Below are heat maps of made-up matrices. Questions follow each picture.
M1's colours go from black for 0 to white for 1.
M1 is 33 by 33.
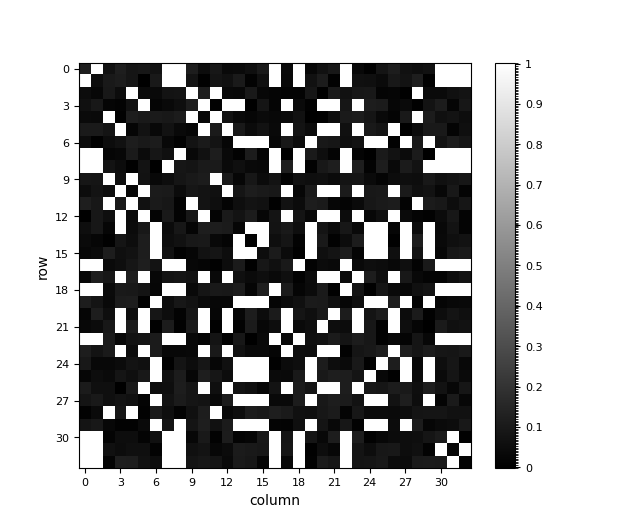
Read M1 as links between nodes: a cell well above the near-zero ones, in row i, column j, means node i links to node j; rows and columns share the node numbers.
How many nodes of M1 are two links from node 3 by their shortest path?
9
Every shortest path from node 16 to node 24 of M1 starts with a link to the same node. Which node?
node 8
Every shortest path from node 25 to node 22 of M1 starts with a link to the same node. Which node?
node 29
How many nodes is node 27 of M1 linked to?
8
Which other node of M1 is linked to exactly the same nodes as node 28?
node 9
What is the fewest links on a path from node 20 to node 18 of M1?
5
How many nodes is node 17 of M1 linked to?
8
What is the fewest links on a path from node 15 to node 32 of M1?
3
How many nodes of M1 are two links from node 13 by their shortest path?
8
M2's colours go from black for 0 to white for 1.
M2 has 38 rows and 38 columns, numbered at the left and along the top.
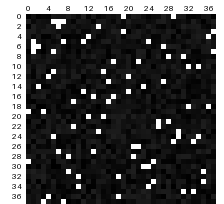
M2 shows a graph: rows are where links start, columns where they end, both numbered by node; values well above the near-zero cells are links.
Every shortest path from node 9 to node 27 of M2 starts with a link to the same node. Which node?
node 17
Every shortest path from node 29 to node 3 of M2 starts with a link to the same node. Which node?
node 0
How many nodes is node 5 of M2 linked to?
4
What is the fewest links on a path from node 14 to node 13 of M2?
4
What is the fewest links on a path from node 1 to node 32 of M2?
5
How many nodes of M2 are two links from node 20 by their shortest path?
2
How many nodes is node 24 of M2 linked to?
3
